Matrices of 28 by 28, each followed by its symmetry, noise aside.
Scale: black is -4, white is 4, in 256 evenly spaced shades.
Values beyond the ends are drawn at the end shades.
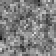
symmetric.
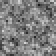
symmetric across the other diagonal.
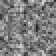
mirrored top to bottom.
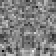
mirrored left to right.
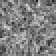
symmetric.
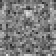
mirrored left to right.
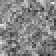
symmetric.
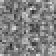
mirrored top to bottom.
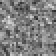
antisymmetric.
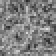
symmetric across the other diagonal.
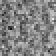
mirrored top to bottom.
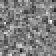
antisymmetric.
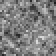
symmetric.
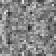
mirrored top to bottom.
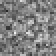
mirrored top to bottom.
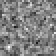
symmetric across the other diagonal.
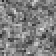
antisymmetric.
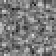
mirrored top to bottom.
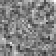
symmetric across the other diagonal.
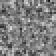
antisymmetric.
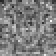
mirrored left to right.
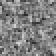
antisymmetric.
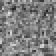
antisymmetric.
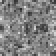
mirrored top to bottom.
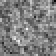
symmetric across the other diagonal.
